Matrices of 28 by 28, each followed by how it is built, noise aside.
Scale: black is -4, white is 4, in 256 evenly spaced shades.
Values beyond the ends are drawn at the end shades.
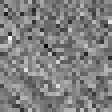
Toeplitz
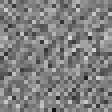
Hankel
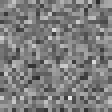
repeating columns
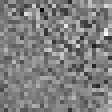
upper triangular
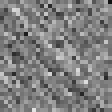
Toeplitz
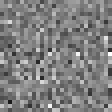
low rank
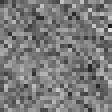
Toeplitz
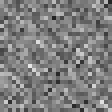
Toeplitz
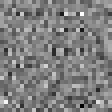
low rank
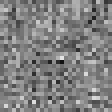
low rank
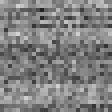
blocks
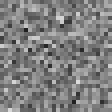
noise
